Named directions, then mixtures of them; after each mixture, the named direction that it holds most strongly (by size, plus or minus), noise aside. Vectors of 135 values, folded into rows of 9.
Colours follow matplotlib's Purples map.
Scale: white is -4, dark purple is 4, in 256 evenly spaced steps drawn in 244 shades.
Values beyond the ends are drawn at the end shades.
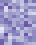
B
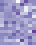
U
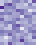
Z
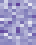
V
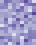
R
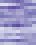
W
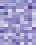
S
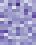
V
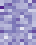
Z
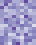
B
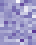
U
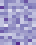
S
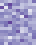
Z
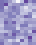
U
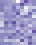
U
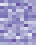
V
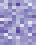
V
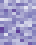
V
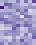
Z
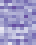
W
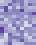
B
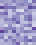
S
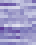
W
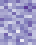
V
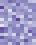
R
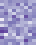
V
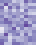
B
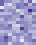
Z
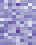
V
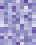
S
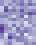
B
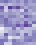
B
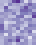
U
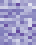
V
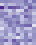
S
